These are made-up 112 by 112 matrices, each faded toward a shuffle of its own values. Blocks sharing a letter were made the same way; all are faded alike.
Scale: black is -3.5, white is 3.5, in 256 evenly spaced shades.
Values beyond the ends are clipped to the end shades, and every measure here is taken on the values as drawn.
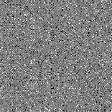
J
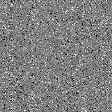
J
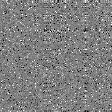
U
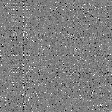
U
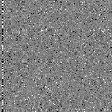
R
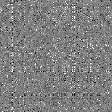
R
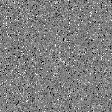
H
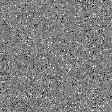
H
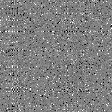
U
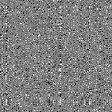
R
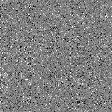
J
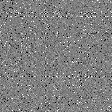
U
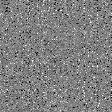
J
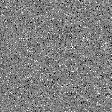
H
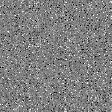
H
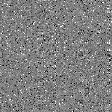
J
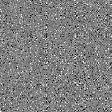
R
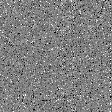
H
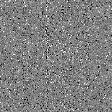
H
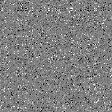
U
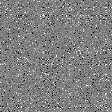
U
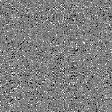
R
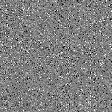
J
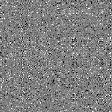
R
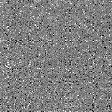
R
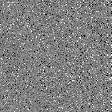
H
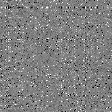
U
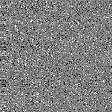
J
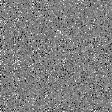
J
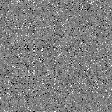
J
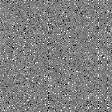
R
